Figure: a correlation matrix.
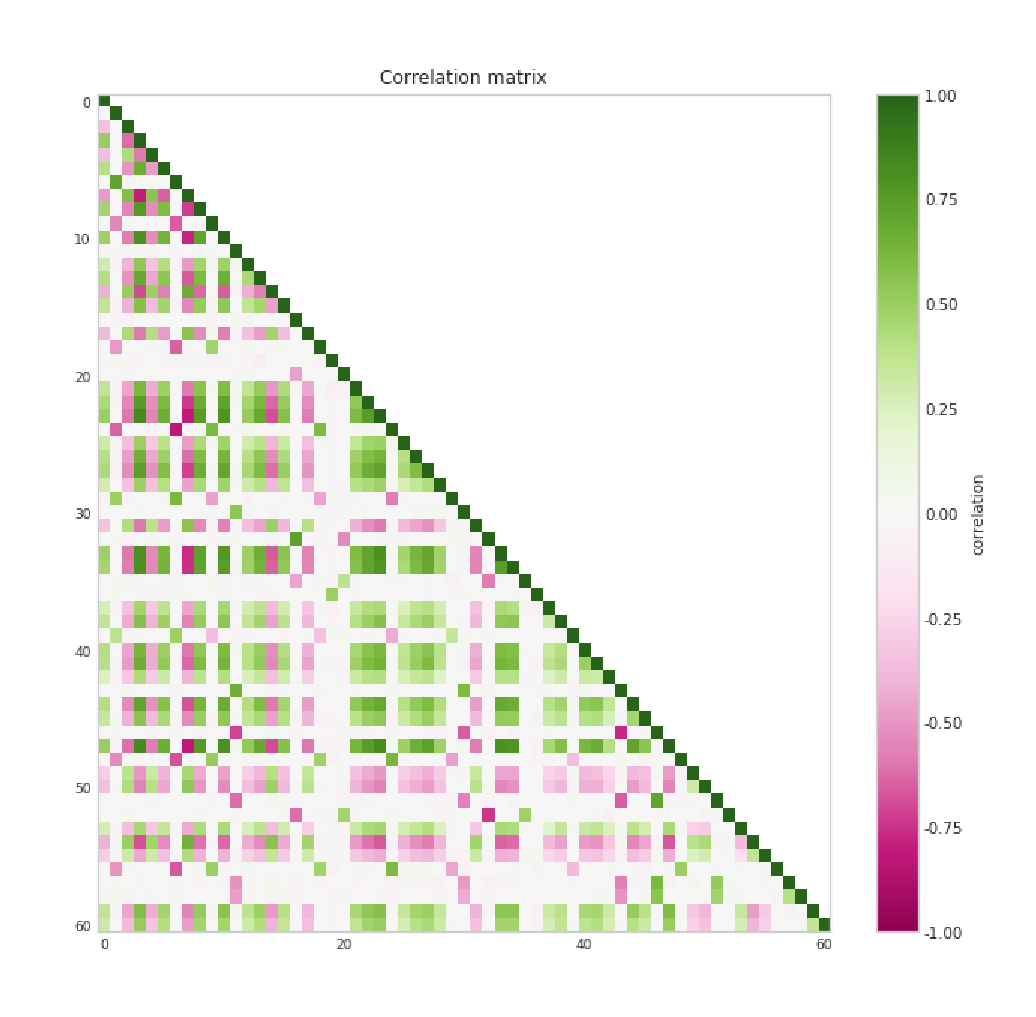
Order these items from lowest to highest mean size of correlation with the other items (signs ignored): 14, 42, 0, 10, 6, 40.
6, 42, 0, 40, 14, 10
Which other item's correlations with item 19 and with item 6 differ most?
24
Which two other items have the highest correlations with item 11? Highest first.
43, 30
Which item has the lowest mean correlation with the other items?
7
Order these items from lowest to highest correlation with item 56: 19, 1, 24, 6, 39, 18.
6, 1, 39, 19, 18, 24
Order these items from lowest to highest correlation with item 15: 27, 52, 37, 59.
52, 37, 59, 27
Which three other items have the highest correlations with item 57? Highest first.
46, 51, 58
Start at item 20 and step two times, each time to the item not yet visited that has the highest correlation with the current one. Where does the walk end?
35
